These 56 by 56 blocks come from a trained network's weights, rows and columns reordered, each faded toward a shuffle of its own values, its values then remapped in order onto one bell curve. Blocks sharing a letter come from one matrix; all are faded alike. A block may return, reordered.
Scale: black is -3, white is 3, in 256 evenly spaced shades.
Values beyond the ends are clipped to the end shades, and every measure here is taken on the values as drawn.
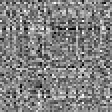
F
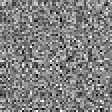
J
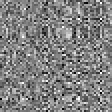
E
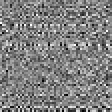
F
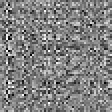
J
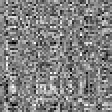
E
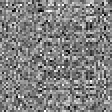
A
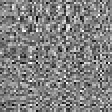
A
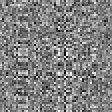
J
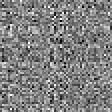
A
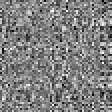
A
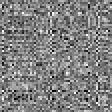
A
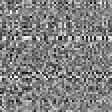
F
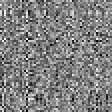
E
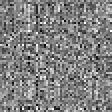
J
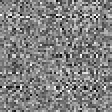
J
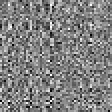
E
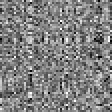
E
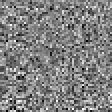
J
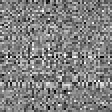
F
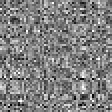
A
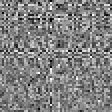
F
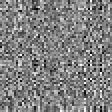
E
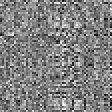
E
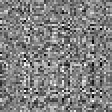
E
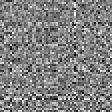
F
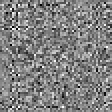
E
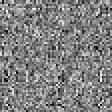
A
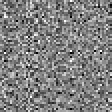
A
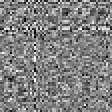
F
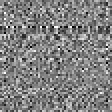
F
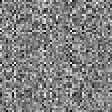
E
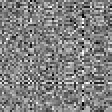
F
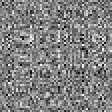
A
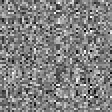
A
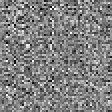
A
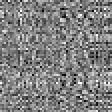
A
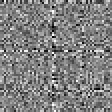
F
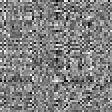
J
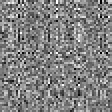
E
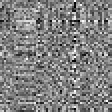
F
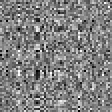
E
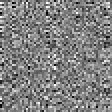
A
